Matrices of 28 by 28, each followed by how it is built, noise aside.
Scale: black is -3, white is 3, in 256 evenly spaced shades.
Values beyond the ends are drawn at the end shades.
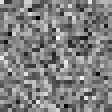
noise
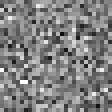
noise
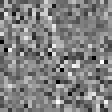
block diagonal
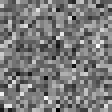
Hankel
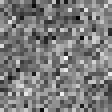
Hankel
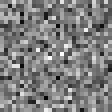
repeating rows
